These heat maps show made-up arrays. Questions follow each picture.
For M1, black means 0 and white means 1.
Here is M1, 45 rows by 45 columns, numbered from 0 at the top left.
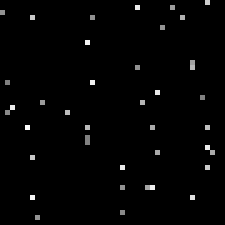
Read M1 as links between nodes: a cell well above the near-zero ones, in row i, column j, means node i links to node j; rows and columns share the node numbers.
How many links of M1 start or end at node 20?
2
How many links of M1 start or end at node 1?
4
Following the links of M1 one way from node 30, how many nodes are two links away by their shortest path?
2
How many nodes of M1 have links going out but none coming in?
12
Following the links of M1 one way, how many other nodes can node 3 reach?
4
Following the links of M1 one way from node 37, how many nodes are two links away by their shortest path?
3
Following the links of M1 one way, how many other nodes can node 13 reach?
3
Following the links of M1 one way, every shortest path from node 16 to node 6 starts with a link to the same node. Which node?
node 18
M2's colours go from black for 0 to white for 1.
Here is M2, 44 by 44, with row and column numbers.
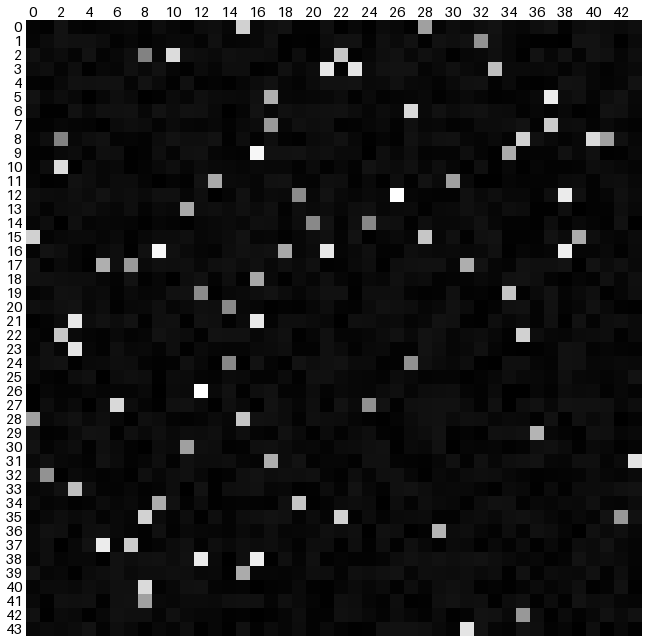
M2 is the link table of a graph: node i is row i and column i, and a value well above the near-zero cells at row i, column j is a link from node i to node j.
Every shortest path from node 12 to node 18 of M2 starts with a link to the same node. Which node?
node 38
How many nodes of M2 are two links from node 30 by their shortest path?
1
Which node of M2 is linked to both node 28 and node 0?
node 15
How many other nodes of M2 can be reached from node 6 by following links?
4
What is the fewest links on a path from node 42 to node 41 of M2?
3
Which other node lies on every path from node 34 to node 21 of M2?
node 16
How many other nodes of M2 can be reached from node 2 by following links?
7
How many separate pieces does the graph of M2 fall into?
10
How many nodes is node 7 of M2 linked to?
2
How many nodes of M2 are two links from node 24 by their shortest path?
2
